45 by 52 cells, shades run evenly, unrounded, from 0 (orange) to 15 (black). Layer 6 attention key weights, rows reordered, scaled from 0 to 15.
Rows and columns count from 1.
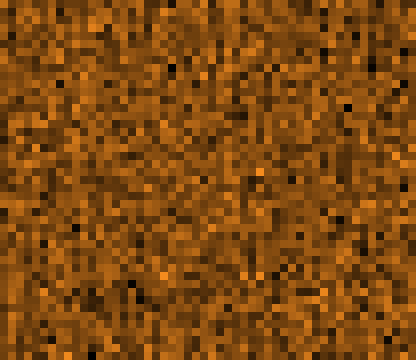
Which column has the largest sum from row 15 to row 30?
43
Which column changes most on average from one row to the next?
51
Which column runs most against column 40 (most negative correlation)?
9
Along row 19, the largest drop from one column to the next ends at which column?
5
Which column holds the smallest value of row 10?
26
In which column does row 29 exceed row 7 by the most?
10
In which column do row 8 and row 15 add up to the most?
49
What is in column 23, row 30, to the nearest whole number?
3
